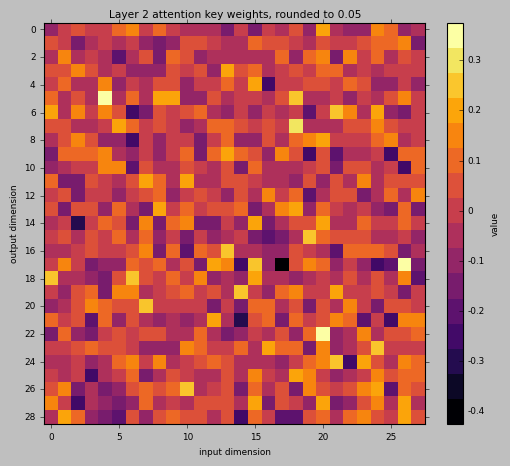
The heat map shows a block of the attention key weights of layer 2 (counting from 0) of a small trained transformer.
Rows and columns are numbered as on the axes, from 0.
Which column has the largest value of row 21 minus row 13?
27
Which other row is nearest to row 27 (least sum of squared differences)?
1
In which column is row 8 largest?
20
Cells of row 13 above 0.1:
3
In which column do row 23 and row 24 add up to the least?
22
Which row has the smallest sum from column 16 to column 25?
17
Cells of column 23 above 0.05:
7
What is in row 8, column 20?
0.2
